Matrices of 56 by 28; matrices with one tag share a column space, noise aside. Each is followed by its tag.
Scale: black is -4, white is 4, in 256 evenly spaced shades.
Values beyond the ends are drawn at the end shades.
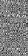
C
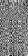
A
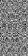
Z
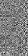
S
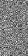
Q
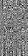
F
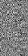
Z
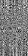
F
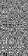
S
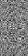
Z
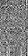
F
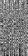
A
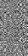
Z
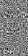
C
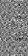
Z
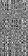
A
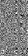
C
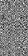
Q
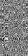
Z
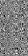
C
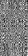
A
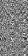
Z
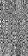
A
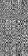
A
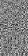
S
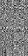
F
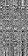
F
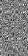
Z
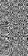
Z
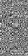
C
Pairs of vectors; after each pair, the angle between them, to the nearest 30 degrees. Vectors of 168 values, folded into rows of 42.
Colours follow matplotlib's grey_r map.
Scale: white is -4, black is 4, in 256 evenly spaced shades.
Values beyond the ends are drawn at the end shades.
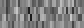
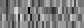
30 degrees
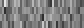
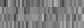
120 degrees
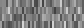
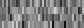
150 degrees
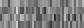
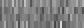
60 degrees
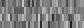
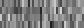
60 degrees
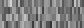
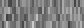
150 degrees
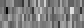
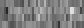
30 degrees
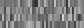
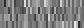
90 degrees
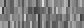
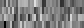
90 degrees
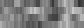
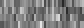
120 degrees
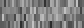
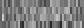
30 degrees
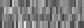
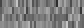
60 degrees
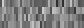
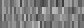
30 degrees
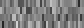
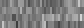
150 degrees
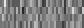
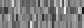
120 degrees
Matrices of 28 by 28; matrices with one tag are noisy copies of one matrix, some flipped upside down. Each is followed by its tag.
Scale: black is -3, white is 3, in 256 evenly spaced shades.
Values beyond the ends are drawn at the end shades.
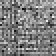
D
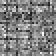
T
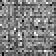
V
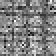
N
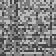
D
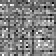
V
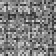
T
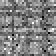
N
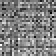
D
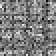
N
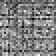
V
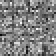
N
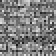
T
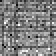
D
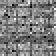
T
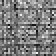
D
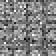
N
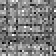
T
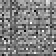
D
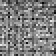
V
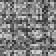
N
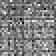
V
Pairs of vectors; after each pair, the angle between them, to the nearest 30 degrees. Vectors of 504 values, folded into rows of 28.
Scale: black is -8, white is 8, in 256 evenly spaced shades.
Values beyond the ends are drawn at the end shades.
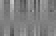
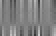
90 degrees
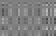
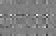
90 degrees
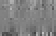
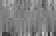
30 degrees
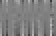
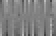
30 degrees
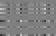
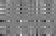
30 degrees
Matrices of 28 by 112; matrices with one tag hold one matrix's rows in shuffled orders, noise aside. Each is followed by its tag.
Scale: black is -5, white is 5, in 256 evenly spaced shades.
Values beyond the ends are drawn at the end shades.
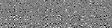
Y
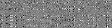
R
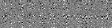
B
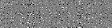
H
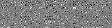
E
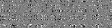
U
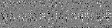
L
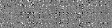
H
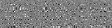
Y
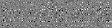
L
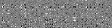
E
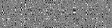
E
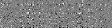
H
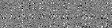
B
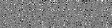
B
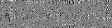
R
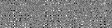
Y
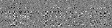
Y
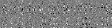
B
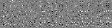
L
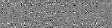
E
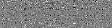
E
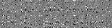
E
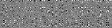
L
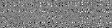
L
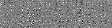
H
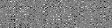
Y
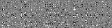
E
